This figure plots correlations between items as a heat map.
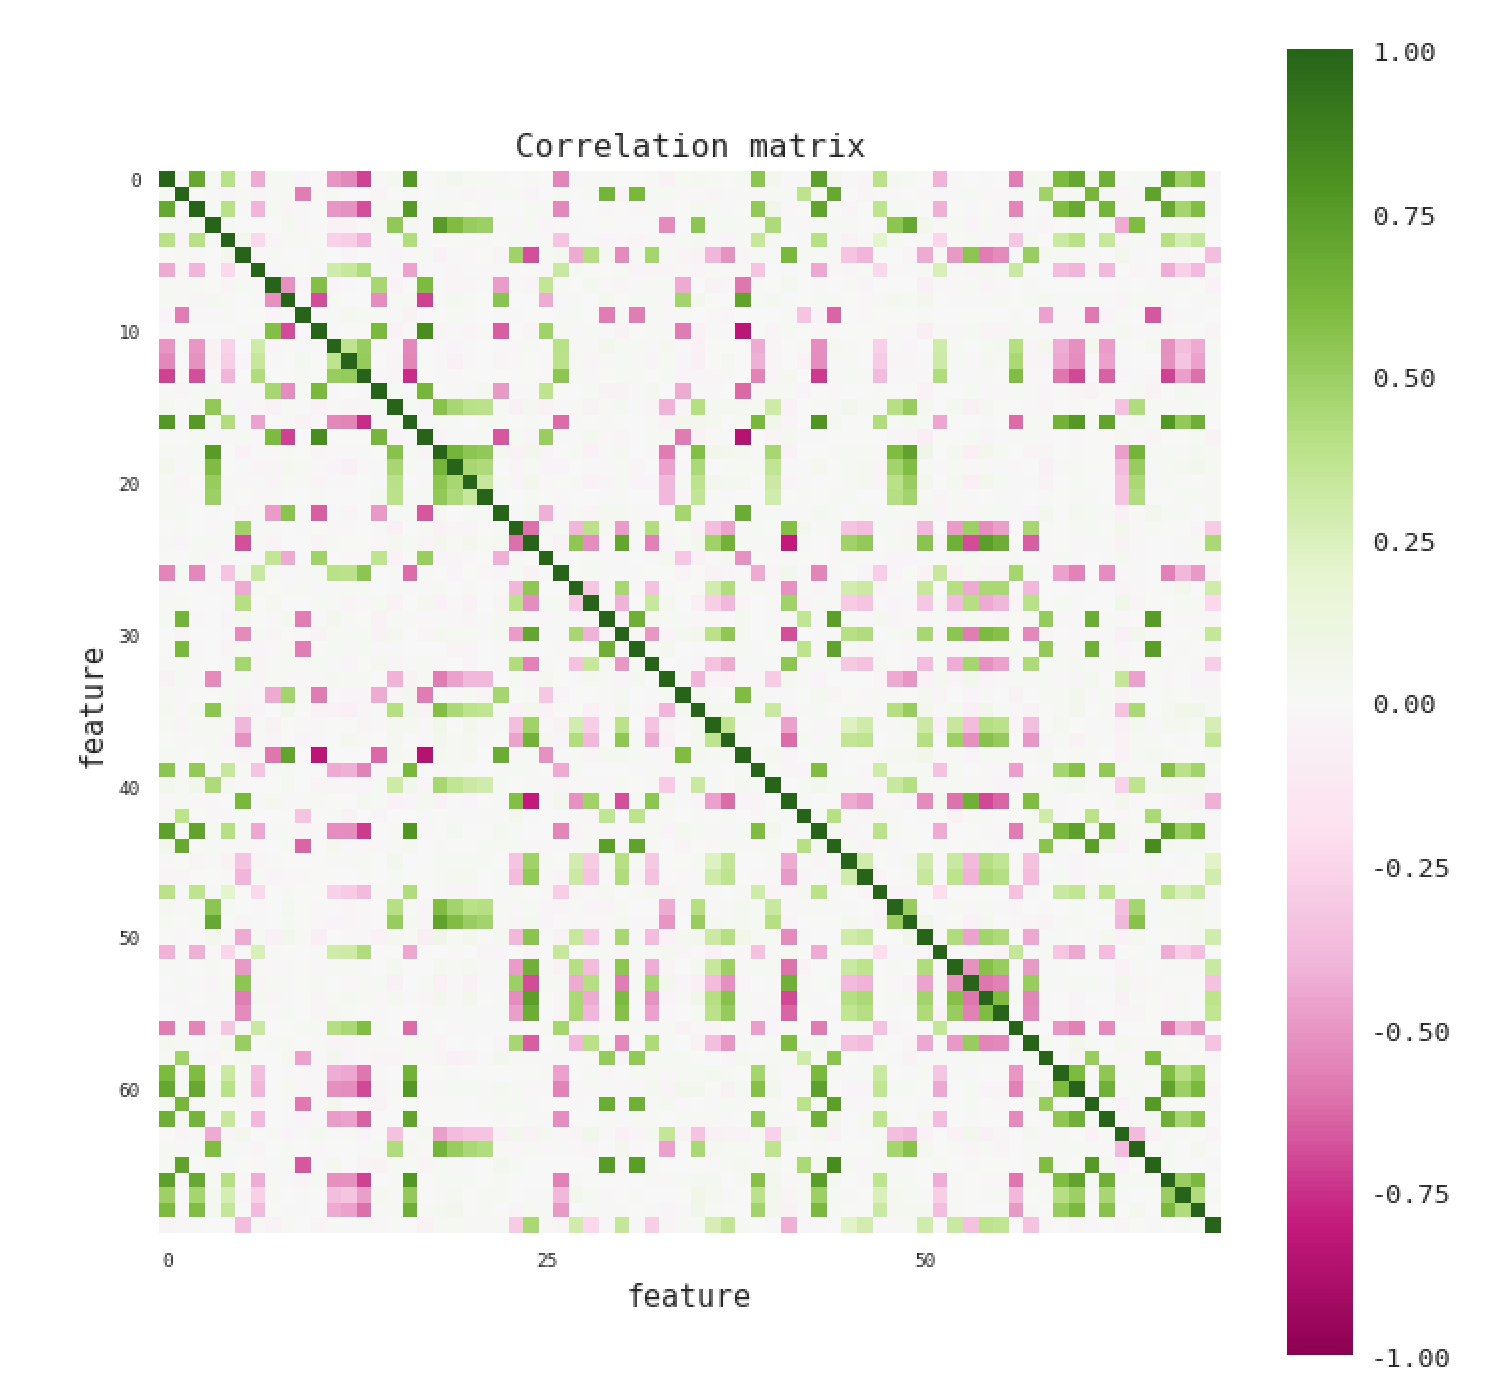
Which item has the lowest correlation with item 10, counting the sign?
38
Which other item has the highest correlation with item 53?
41
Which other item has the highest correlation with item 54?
24
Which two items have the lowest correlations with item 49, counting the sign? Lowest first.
33, 63
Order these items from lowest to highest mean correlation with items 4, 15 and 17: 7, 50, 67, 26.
26, 50, 67, 7
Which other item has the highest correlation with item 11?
13
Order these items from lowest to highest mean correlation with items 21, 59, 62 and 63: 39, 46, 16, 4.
46, 4, 39, 16
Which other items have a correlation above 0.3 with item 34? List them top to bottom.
8, 22, 38
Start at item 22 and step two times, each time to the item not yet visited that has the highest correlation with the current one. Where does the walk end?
8
